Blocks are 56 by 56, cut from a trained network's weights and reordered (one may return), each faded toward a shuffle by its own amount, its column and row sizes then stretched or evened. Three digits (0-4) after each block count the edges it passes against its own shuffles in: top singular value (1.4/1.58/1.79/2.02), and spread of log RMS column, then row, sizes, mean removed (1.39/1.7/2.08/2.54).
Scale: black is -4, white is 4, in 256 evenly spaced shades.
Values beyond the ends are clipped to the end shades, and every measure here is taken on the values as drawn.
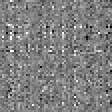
2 3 3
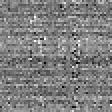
4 3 0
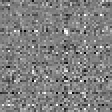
3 3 4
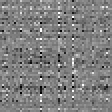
3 4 3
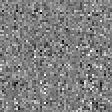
1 3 2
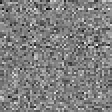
3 0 3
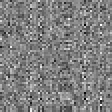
4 3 1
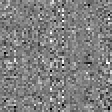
1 4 0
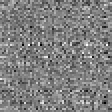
3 0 4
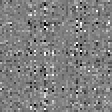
0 4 3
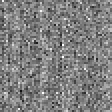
1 0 0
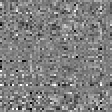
2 3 4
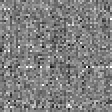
1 1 2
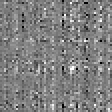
3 4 3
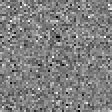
0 2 2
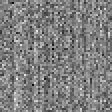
2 0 0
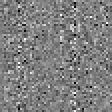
2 4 1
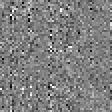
1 4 1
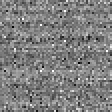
1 1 1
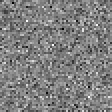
0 0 2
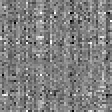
4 2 3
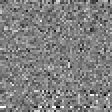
3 1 3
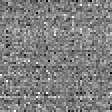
1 2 1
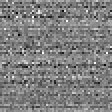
3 0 3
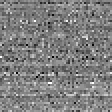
2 0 3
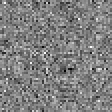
3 1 2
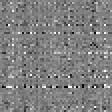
2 1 4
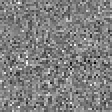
0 1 1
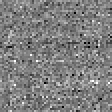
0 1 2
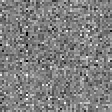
0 2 1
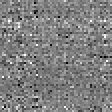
1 3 3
